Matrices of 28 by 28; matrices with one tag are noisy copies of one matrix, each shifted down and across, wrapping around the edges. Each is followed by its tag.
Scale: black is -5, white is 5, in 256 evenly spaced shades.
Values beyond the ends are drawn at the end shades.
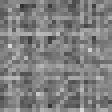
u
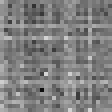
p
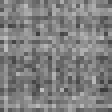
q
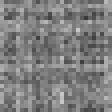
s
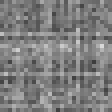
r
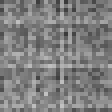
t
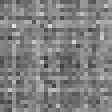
p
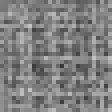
u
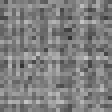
u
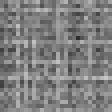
u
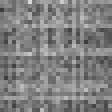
t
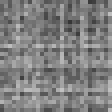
q
